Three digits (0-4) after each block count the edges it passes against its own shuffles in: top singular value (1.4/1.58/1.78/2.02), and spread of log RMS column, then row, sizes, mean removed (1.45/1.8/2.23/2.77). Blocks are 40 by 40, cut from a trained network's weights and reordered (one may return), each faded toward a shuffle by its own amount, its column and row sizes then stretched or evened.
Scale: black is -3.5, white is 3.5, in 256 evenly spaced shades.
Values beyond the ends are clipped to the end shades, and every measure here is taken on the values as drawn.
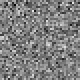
1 0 0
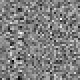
3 1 0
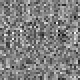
3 1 1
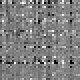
3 1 4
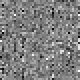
0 3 0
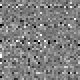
1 1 2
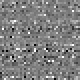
0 0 4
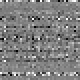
2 1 4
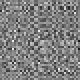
4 0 2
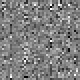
0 3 0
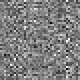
2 2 1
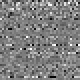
2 0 4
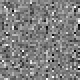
1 3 1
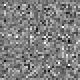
0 1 1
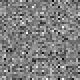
3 1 2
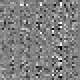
1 4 1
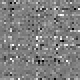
0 2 3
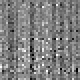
4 2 3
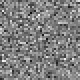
0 0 0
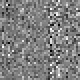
2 3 0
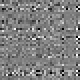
4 2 4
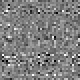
2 1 3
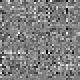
1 2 3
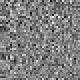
2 1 2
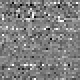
0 0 3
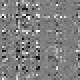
2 4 2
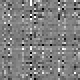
2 4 1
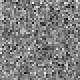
0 0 1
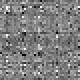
1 3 1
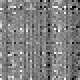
4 3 3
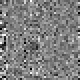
2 3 0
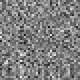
2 1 1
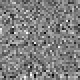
1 0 2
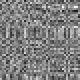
4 1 2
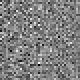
2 2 0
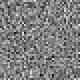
2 1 0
